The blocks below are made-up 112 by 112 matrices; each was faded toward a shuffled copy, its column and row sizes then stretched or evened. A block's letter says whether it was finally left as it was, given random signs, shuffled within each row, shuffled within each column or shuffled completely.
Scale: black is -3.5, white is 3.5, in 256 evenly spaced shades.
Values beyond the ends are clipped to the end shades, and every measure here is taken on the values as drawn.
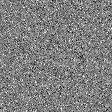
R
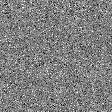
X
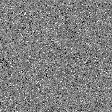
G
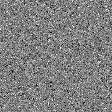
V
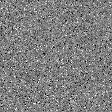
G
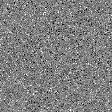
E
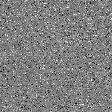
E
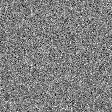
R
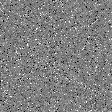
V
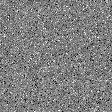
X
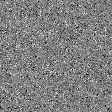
X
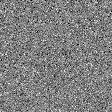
X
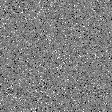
X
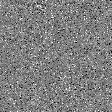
G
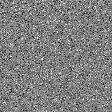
E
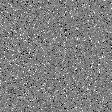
V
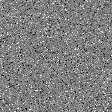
V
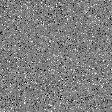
G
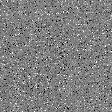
E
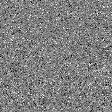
E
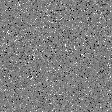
X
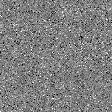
E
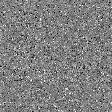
E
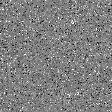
G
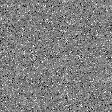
E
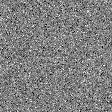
R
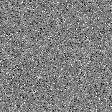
R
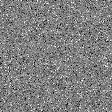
R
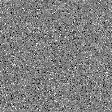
E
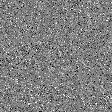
X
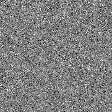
V
